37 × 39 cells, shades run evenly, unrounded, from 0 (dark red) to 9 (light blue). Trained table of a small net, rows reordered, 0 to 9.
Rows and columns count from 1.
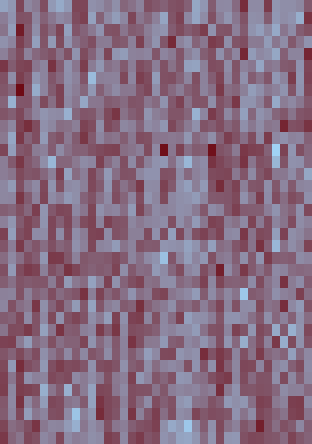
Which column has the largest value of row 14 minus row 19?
7
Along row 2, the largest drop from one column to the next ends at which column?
39
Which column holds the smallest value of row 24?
36
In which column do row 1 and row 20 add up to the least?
31
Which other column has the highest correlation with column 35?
37
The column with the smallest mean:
3
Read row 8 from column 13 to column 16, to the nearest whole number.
4 5 6 5
